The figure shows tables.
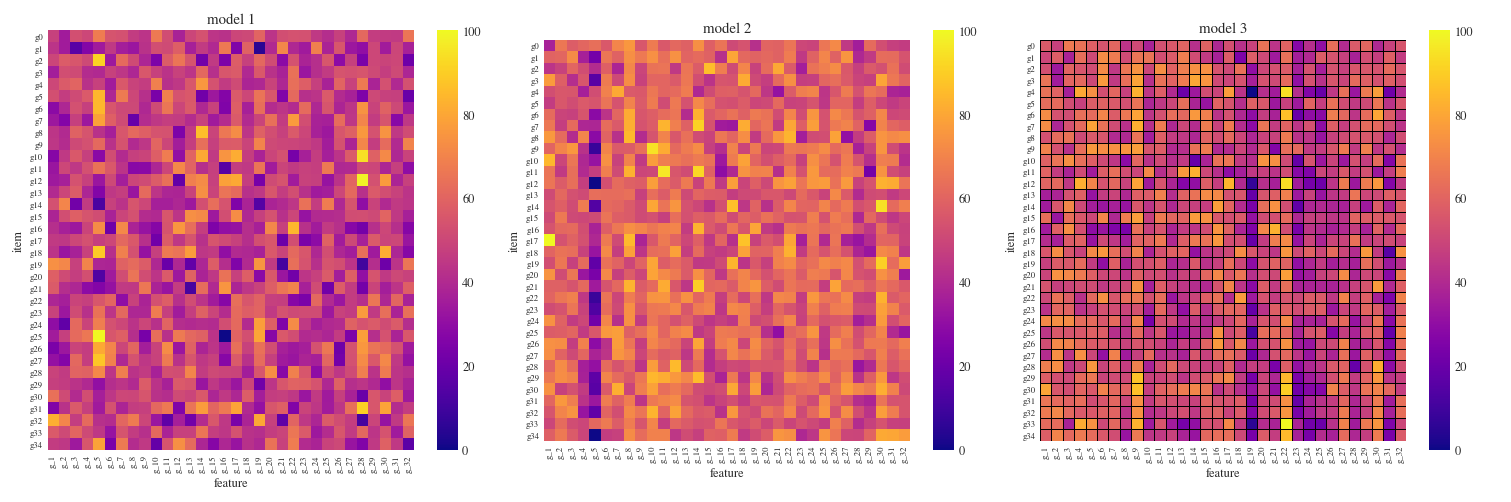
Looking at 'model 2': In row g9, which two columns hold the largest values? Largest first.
g_10, g_11
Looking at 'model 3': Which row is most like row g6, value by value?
g30
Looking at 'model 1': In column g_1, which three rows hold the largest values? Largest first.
g32, g19, g30
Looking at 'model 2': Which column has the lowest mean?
g_5
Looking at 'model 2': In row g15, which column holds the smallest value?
g_28
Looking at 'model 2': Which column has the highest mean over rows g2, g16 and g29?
g_14
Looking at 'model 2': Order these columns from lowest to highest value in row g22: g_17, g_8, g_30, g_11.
g_17, g_8, g_11, g_30
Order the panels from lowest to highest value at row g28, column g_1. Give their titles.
model 1, model 2, model 3
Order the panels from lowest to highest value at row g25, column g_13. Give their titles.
model 3, model 1, model 2
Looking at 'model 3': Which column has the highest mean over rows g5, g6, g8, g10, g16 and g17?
g_9
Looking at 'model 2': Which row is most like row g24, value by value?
g3
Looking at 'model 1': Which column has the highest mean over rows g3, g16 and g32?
g_22
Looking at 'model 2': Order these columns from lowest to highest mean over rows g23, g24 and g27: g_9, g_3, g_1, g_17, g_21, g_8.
g_9, g_3, g_21, g_17, g_1, g_8
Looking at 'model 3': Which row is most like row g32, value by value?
g31
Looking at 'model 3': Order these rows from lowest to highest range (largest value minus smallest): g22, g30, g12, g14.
g22, g14, g30, g12
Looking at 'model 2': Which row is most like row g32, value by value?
g1
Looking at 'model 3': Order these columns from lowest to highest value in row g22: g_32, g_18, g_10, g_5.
g_10, g_5, g_32, g_18
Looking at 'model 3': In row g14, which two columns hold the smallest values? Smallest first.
g_23, g_19
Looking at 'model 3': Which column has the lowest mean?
g_19
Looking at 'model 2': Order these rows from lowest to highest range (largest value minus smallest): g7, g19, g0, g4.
g0, g4, g7, g19
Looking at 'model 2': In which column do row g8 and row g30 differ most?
g_27
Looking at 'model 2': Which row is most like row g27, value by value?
g26
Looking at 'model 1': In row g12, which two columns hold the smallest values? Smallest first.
g_12, g_19
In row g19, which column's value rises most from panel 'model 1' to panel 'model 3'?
g_21
